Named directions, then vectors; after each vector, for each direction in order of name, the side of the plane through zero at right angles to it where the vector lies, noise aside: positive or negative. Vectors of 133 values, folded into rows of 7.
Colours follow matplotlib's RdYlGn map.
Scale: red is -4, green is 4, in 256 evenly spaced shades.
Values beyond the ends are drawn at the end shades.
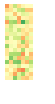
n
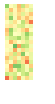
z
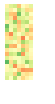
positive, negative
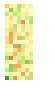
negative, negative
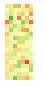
positive, positive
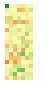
negative, positive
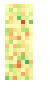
negative, negative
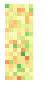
negative, positive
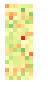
positive, negative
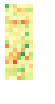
negative, positive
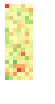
positive, negative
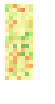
negative, positive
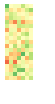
negative, positive
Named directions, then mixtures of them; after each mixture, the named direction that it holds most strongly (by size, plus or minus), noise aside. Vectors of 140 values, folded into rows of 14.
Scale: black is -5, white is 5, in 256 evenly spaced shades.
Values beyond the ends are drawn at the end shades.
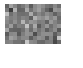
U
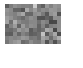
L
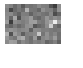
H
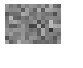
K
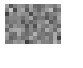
U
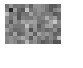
U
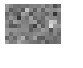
K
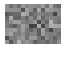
K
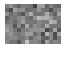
L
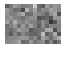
L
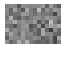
K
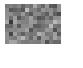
H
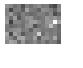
H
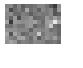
H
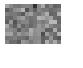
L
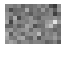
H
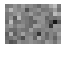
H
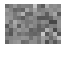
L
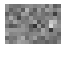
K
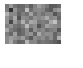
U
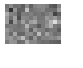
H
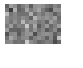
U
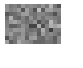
K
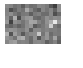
H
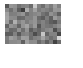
L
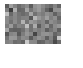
U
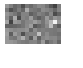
H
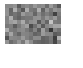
K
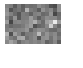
H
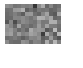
L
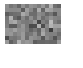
K
